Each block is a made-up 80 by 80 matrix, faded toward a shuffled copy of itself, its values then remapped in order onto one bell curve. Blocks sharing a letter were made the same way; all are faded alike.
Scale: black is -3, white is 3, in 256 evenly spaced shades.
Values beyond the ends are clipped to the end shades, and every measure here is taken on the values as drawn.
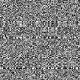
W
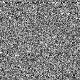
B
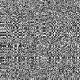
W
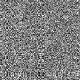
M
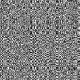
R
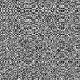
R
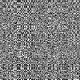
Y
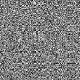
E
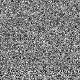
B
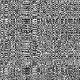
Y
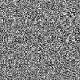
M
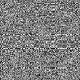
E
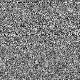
B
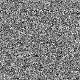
B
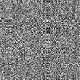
E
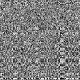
W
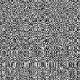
R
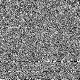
B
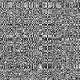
R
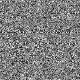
B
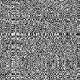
Y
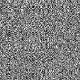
M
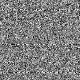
B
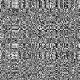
Y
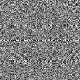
E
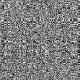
E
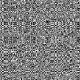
Y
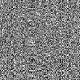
M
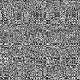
W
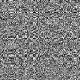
W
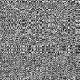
W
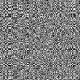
R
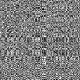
R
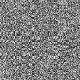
M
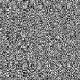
M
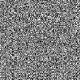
M
